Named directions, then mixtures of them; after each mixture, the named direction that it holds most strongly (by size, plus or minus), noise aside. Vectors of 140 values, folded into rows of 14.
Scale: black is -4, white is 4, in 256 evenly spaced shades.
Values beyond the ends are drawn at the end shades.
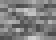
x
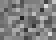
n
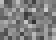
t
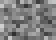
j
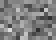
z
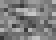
x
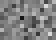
n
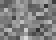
z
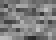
x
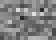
x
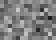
z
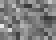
z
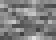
x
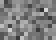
z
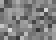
z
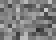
z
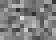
n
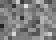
j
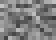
j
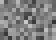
t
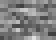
x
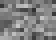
x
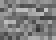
x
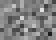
n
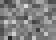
j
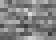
x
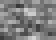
x
